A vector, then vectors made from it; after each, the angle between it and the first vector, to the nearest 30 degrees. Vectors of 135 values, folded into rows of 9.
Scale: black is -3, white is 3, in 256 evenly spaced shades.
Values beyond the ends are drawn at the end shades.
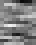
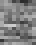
30 degrees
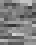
150 degrees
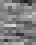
30 degrees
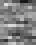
30 degrees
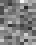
120 degrees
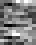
150 degrees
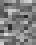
120 degrees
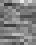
150 degrees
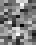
120 degrees
